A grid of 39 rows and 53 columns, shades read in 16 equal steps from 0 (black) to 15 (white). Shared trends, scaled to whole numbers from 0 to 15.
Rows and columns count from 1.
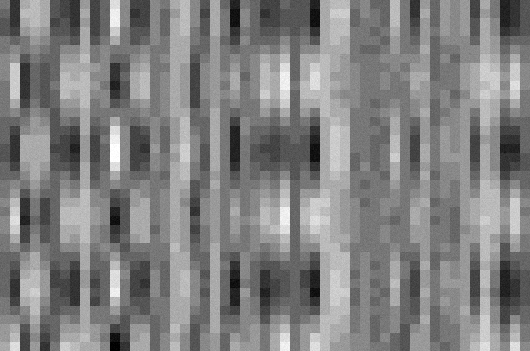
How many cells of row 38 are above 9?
15
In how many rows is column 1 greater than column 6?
34
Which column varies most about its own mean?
12
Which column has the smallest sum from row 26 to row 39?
51
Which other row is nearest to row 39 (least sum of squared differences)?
38
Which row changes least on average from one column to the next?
6
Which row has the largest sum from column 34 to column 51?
9
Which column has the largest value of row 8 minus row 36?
27
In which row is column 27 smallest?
33
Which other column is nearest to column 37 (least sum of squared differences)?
25
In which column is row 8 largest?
29
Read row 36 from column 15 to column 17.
7 6 7
